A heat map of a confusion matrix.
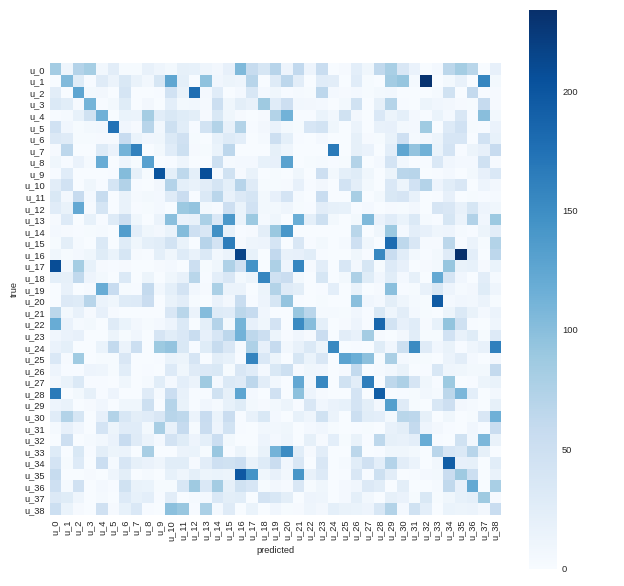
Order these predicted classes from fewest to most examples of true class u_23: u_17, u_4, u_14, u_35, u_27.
u_4, u_35, u_14, u_17, u_27
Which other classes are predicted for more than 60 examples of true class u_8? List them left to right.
u_4, u_20, u_26
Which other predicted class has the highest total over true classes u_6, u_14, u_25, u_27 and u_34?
u_29
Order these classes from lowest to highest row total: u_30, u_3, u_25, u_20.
u_3, u_20, u_25, u_30
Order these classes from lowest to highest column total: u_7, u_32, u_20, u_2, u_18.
u_7, u_18, u_32, u_2, u_20
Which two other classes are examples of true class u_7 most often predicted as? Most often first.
u_24, u_30
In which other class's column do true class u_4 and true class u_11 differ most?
u_37
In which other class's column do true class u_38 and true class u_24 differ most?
u_31
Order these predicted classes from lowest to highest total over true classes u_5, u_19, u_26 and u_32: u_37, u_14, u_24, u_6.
u_24, u_6, u_37, u_14
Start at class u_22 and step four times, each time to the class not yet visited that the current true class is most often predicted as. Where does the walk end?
u_35
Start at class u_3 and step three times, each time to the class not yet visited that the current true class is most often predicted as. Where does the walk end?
u_20
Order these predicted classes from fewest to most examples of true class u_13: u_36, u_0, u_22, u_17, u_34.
u_0, u_22, u_34, u_36, u_17
